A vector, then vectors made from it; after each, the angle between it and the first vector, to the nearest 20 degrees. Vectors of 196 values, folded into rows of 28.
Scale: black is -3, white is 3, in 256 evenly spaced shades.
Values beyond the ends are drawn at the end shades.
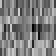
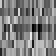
20 degrees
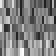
60 degrees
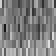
60 degrees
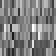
160 degrees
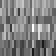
140 degrees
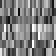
160 degrees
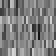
40 degrees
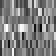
80 degrees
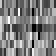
20 degrees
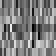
20 degrees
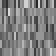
100 degrees
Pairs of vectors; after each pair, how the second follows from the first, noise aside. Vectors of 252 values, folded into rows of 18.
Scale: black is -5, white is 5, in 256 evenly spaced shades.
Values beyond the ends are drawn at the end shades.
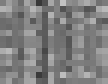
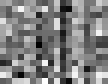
reversed, scaled up.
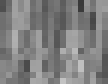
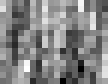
negated, scaled up.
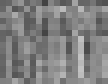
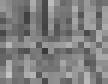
wrapped around, negated.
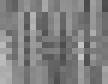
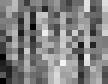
negated, scaled up.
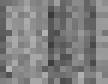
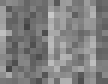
negated.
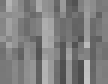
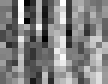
reversed, scaled up.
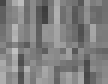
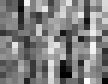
reversed, scaled up.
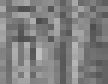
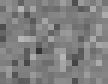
negated, partly zeroed.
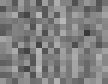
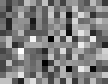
reversed, negated, scaled up.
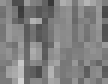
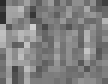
wrapped around, negated.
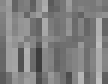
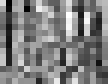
reversed, negated, scaled up.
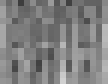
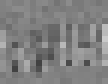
partly zeroed.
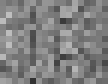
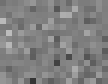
partly zeroed.
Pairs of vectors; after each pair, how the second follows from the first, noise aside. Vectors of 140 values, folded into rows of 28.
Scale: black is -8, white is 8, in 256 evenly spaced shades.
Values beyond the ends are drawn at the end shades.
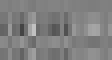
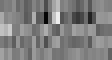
wrapped around, scaled up.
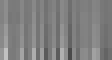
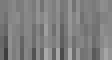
negated.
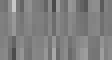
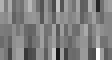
reversed, scaled up.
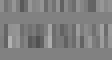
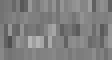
sign-scrambled.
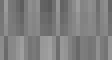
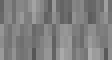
reversed, negated.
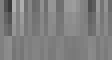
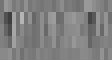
wrapped around.
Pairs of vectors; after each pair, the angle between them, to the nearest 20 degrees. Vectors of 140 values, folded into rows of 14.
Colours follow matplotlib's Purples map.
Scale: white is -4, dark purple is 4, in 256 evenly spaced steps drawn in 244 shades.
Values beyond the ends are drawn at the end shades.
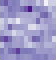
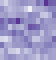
160 degrees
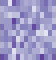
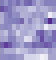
100 degrees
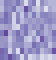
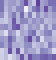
160 degrees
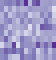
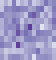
140 degrees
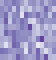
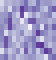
140 degrees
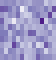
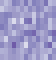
80 degrees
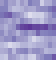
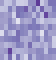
80 degrees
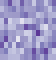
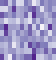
80 degrees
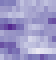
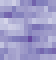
140 degrees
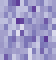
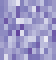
160 degrees
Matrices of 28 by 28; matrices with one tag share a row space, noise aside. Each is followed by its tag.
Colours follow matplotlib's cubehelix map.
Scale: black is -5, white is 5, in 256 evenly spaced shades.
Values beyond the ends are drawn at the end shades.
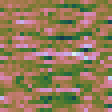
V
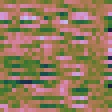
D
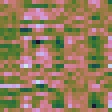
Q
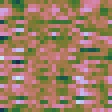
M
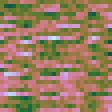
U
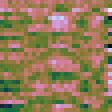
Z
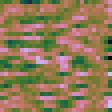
D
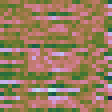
Z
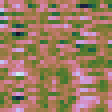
M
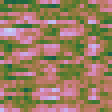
U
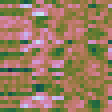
Q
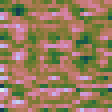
M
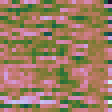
D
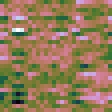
M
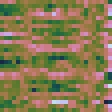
Z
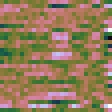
Z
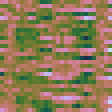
V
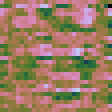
V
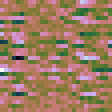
M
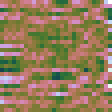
Z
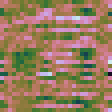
V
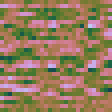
U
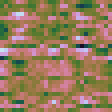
M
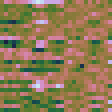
Q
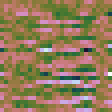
V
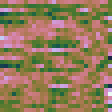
Z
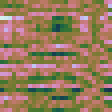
Z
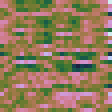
V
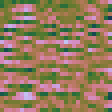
U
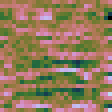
V
